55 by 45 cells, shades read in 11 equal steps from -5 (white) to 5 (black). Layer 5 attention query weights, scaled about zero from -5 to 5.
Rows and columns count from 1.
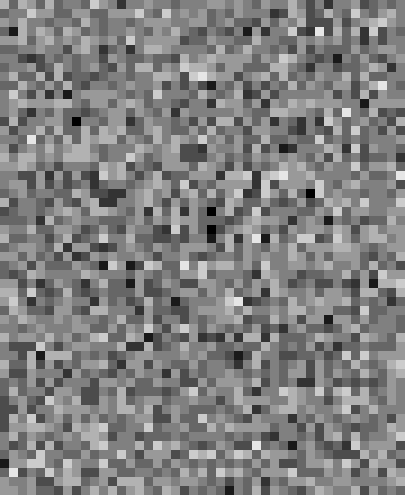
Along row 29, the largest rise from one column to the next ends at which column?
9
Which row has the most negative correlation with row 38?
30
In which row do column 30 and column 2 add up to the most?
4
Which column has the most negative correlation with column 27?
29
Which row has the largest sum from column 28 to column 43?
43
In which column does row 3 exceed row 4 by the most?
36
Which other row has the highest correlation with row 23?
42
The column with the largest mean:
28
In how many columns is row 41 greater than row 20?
23
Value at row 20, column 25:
3
